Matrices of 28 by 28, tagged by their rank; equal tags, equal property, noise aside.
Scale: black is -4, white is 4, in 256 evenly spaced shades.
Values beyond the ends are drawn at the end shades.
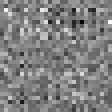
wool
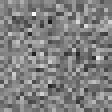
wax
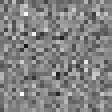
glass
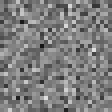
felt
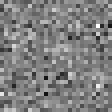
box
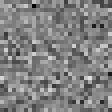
glass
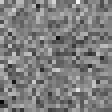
felt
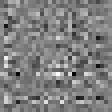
wool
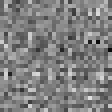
wax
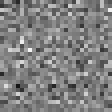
box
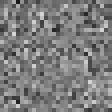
felt
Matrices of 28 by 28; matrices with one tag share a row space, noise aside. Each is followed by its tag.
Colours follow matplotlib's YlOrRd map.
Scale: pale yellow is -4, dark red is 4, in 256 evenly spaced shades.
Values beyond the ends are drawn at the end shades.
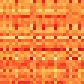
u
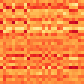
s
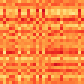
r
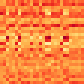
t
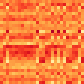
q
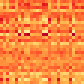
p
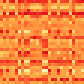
p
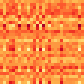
r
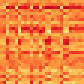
t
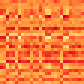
t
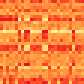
p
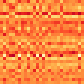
r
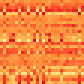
r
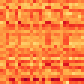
t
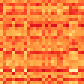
s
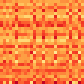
u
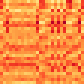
q
